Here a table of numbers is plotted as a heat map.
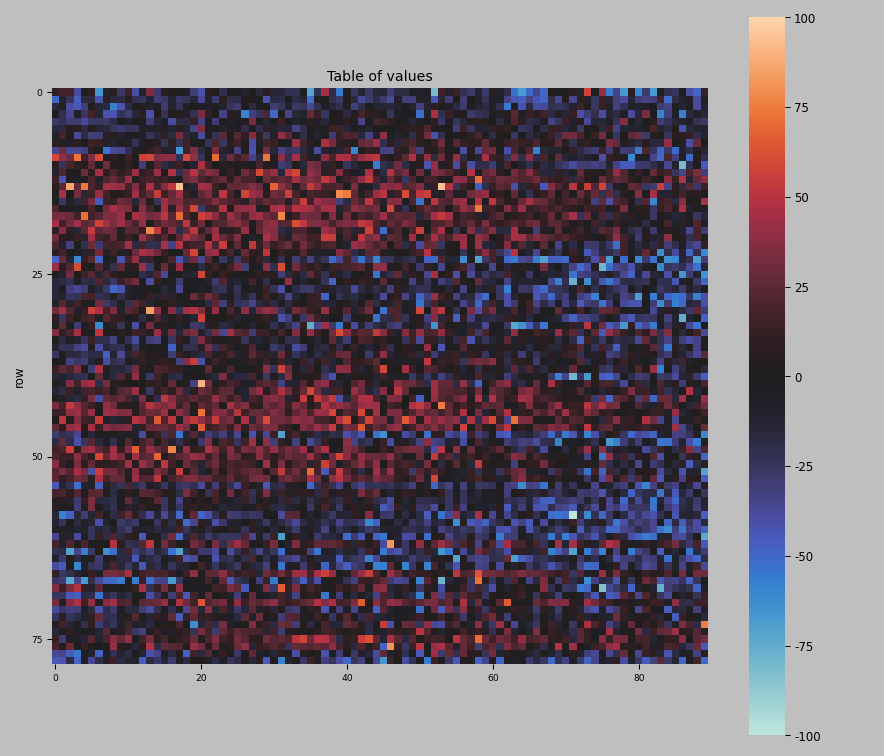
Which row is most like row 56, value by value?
57
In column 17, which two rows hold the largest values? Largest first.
13, 17
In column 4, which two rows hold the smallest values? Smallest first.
67, 63
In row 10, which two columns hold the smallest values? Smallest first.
86, 44
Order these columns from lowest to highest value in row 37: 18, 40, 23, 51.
23, 40, 18, 51
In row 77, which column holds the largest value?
52
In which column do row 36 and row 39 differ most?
71
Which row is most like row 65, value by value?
78
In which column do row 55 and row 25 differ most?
44
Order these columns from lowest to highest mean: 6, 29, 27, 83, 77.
83, 77, 6, 27, 29
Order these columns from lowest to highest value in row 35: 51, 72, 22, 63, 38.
22, 63, 38, 72, 51
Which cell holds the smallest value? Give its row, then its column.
58, 71
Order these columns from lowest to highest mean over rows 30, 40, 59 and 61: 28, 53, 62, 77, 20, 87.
87, 77, 62, 28, 53, 20
